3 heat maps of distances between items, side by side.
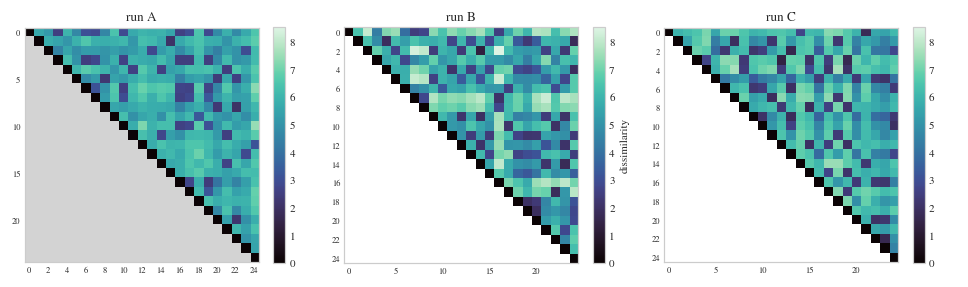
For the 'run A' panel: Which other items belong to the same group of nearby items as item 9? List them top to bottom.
18
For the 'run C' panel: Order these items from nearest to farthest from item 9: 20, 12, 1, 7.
20, 1, 7, 12
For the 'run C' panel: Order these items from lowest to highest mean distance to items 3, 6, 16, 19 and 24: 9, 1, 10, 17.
9, 10, 17, 1
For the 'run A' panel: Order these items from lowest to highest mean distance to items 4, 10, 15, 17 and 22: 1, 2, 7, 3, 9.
3, 7, 1, 2, 9
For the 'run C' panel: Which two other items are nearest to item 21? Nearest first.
0, 14
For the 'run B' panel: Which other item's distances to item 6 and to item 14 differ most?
2
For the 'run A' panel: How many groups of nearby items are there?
7
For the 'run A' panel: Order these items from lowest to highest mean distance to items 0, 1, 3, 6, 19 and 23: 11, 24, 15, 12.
15, 11, 12, 24
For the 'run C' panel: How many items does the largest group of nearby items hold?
7
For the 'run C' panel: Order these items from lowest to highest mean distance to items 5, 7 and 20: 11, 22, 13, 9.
22, 11, 9, 13
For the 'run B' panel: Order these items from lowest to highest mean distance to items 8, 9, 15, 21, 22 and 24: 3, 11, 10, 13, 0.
11, 13, 10, 3, 0
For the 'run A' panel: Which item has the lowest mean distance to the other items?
16
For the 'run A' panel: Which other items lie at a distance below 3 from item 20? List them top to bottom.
5, 8, 22
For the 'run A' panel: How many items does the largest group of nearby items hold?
8
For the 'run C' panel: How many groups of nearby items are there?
5
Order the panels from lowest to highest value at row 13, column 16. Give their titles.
run C, run A, run B
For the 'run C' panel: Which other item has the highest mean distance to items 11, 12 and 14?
6
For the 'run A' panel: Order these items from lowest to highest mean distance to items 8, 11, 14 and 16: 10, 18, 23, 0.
0, 10, 23, 18
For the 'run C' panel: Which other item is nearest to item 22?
23
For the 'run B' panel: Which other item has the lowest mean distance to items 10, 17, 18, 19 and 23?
22
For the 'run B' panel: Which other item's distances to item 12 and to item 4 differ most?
24
